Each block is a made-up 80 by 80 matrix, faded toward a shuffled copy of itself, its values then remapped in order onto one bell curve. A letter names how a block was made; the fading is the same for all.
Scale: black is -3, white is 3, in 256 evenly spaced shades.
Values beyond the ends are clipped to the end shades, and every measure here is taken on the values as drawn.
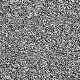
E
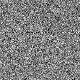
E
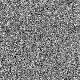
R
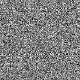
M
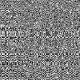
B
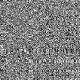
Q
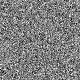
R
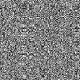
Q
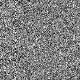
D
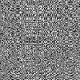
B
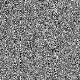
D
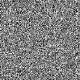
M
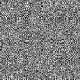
Q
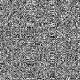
Q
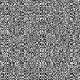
B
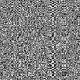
B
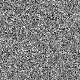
E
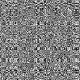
B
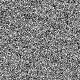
R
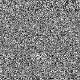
M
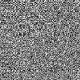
Q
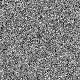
R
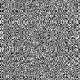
B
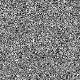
E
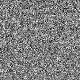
E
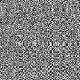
B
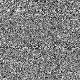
E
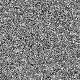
R
